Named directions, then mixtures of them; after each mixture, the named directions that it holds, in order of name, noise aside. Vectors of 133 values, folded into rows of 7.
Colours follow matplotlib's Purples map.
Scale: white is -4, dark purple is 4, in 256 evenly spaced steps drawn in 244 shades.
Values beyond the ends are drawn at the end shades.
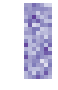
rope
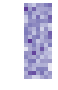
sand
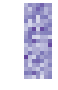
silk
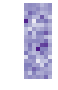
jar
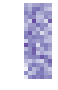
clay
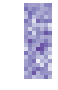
jar, sand.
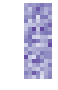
silk.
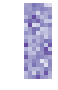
rope.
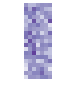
clay, sand.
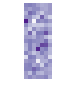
jar.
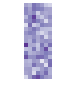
clay, rope.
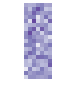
clay, silk.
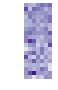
sand, silk.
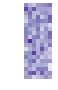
sand.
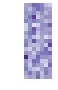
rope, silk.
